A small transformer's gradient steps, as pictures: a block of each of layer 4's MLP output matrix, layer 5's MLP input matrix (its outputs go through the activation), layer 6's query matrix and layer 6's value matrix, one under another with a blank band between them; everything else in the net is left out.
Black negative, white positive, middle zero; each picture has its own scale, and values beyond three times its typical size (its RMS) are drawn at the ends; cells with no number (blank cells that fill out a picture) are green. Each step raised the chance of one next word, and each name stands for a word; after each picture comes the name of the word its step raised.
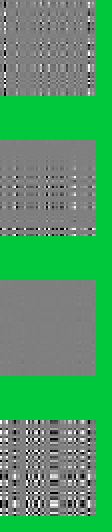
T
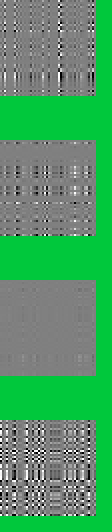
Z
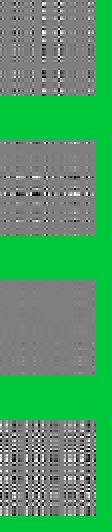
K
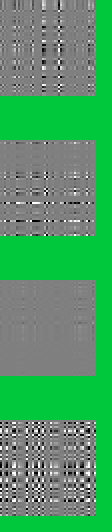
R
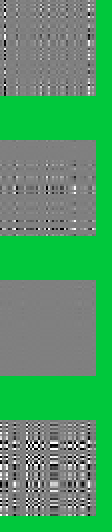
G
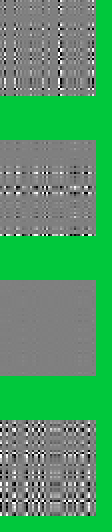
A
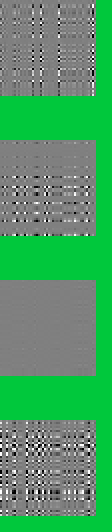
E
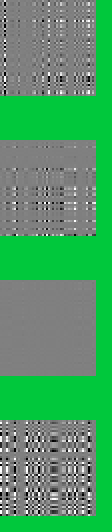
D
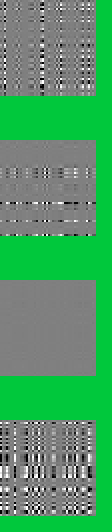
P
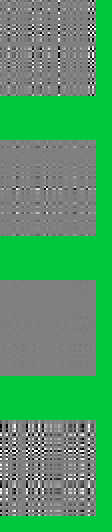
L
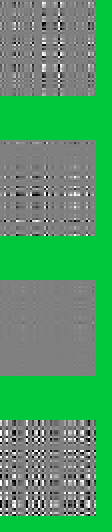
T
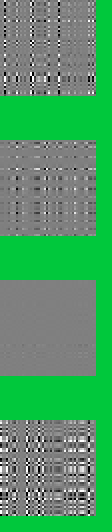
D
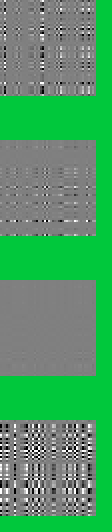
L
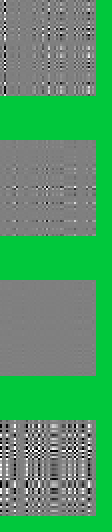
L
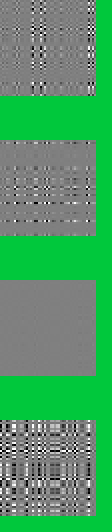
L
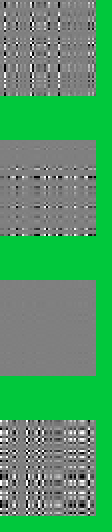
T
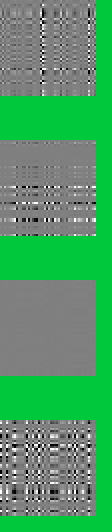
E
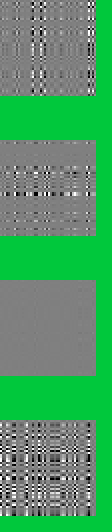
K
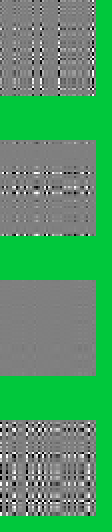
A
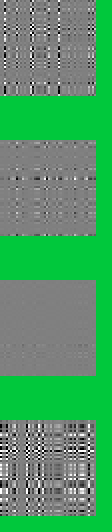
L
